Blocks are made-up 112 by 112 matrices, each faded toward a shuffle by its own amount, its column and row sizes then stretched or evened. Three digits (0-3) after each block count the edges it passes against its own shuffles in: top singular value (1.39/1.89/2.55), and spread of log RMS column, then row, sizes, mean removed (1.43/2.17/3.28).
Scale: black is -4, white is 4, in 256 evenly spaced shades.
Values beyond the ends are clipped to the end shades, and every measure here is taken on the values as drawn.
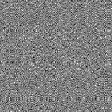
3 1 0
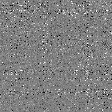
1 1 2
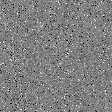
1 1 0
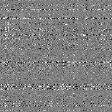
1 2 3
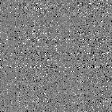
0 2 2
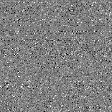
1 0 2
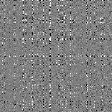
3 3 2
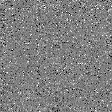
1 1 1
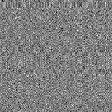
3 1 0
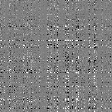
2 3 3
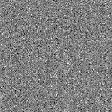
2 1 0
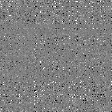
0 2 2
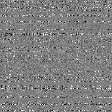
2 1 3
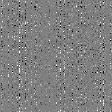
2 3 1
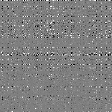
3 2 3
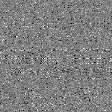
2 0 2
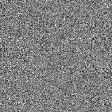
1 1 1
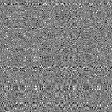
3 1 2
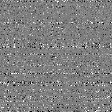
2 1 3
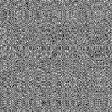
3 1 1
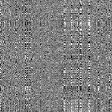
3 3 1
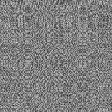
3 1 0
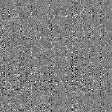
1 3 2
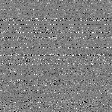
0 0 3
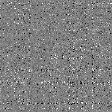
1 2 2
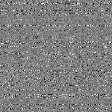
2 0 3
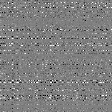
2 1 3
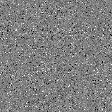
1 1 1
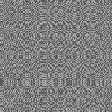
3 0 0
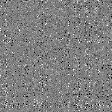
1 2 1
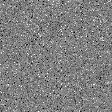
0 1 0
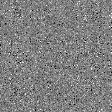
0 1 1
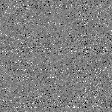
0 1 2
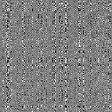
3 3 2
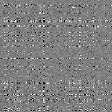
3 2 3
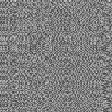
3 0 0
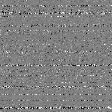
2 0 3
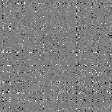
2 2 2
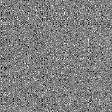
2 2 1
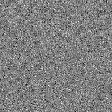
2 0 0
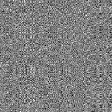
3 2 1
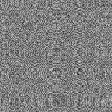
3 0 1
